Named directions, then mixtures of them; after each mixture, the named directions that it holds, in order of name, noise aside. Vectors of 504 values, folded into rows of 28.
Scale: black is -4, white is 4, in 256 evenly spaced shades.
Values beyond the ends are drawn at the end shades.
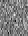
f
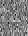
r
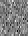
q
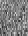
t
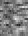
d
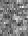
d, f.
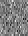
q.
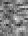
d.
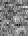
d, f.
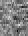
d, q.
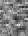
d.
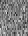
t.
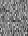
r.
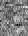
d, f.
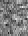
d, f.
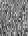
t.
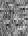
d, t.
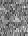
d, r.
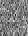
r, t.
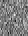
f.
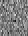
f, r.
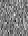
f.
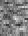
d.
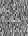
r.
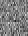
q, r.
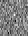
f.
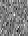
f, q.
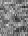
d, r.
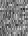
d, t.
